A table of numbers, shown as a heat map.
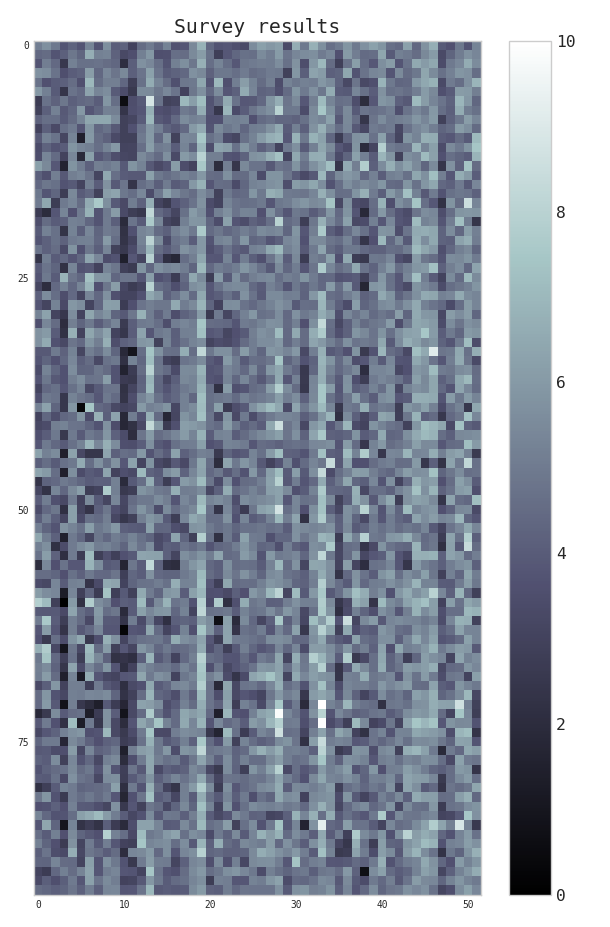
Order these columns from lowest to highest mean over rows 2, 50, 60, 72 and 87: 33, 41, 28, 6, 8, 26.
6, 8, 41, 26, 28, 33
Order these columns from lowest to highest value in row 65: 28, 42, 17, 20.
20, 17, 28, 42
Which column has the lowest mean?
10
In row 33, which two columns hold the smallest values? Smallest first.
11, 10
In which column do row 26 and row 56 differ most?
1
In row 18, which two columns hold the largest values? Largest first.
13, 6
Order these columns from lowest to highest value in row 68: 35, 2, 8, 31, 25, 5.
5, 35, 8, 2, 31, 25
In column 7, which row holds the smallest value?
71
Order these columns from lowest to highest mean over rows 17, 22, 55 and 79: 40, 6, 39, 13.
39, 40, 6, 13
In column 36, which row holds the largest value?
62
